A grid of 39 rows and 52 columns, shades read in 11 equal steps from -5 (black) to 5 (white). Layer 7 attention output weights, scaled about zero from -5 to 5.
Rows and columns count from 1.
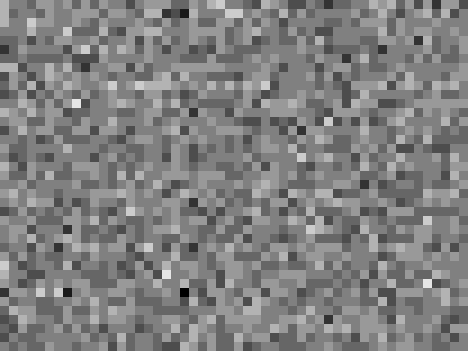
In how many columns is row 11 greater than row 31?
20
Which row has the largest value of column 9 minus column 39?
12
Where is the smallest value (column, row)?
21, 33
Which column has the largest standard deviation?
1
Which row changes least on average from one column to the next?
35
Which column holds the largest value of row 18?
34
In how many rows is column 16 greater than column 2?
11
